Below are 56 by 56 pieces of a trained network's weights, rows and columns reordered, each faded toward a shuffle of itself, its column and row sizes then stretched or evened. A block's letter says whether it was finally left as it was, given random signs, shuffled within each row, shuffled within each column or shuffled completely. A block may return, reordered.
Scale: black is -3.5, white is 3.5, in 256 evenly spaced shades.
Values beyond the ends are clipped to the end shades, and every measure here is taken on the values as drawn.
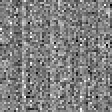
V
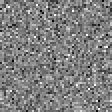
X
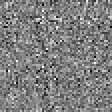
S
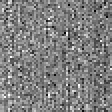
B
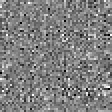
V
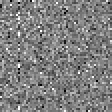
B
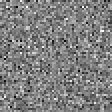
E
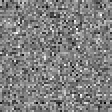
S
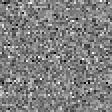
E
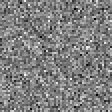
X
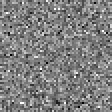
E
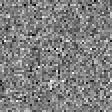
E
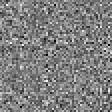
V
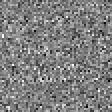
E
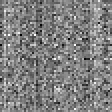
V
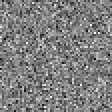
X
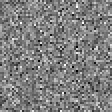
B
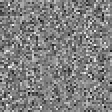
B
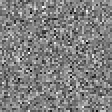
B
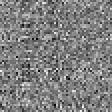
V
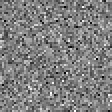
X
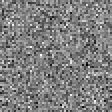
B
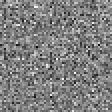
S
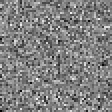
S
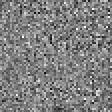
S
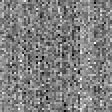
B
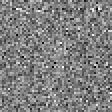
E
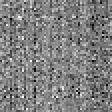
V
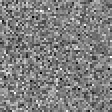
B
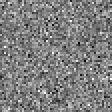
X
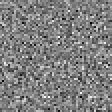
E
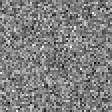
X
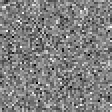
X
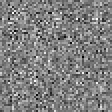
V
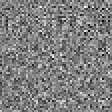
V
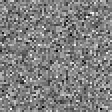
X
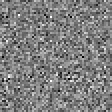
S
